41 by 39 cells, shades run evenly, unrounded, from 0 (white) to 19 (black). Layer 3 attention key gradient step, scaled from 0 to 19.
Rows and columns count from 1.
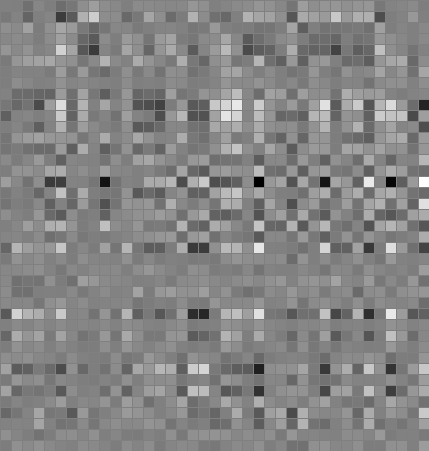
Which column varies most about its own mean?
24
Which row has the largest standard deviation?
17
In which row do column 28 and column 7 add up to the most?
11
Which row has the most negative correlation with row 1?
3
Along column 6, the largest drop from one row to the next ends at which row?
18
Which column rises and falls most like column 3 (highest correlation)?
2
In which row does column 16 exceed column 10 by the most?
21
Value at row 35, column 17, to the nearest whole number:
10
